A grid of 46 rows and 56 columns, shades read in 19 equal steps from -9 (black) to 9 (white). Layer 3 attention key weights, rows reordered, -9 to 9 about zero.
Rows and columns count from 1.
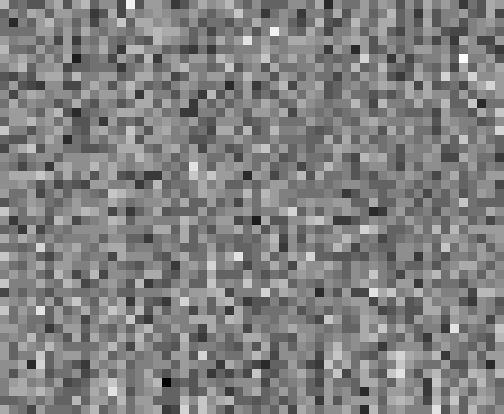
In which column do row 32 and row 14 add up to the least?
10
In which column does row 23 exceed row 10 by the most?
52
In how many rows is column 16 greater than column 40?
23
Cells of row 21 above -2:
39
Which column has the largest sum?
13
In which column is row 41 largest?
5
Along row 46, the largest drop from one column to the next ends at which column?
50
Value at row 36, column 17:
-5
